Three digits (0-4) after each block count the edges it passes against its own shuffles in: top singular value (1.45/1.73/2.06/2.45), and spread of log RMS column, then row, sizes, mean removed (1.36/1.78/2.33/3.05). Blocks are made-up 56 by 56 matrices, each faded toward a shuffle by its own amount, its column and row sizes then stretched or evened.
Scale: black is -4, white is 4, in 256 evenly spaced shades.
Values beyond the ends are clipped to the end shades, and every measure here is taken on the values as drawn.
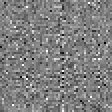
3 2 1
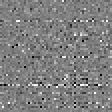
3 0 3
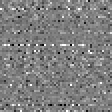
1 0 3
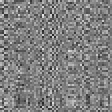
4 3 1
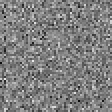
2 1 0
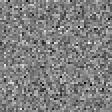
1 0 2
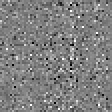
1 2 2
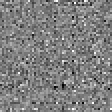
0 2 2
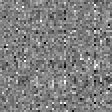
3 2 0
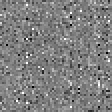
0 2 0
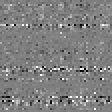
2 1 4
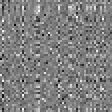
4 3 1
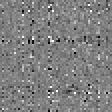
0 3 2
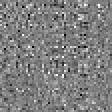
3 2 2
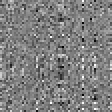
3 3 1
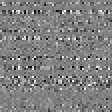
3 1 4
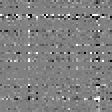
3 2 4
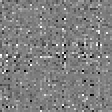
2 2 2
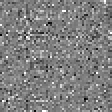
2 0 1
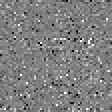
1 0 1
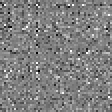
1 2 2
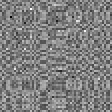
4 1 0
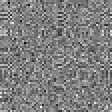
3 1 0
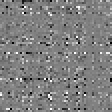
0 3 4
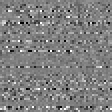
3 0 4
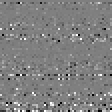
2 0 4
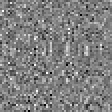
3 2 1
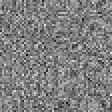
2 0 0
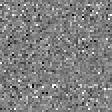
0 0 2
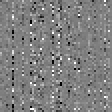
1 4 0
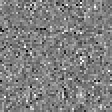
1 1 1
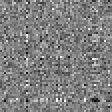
2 2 2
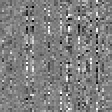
3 4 0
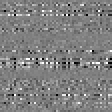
3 0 4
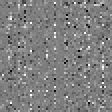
0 3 1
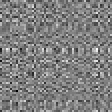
4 3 4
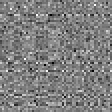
4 0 3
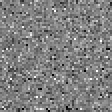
0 0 1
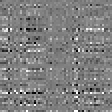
4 3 4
